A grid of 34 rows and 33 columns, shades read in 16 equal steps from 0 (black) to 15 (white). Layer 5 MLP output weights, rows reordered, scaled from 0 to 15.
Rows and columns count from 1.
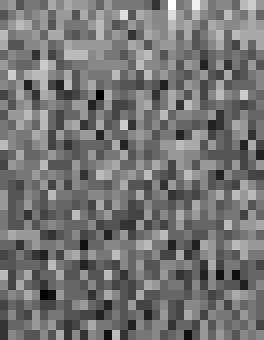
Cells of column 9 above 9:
5
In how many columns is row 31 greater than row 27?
15
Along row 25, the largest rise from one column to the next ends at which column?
26
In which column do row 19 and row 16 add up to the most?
16
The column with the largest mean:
18
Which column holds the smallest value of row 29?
31
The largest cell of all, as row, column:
1, 22
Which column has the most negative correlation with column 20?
25
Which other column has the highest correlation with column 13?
20
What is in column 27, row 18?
5
